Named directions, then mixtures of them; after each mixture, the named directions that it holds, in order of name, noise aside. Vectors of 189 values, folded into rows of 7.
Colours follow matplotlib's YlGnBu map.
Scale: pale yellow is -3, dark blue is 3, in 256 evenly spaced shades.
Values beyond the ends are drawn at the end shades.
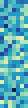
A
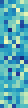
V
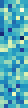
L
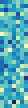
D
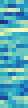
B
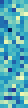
A, L, V.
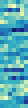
B.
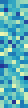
D.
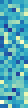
A, D, V.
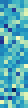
A, D, V.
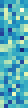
L.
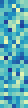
V.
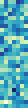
A.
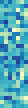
B, D, V.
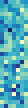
A, D, L.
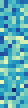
A.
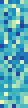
V.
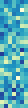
A, L.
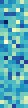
B, V.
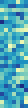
B, D, L.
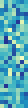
V.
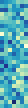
D.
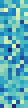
D, V.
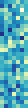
L.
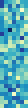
L.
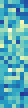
B, V.
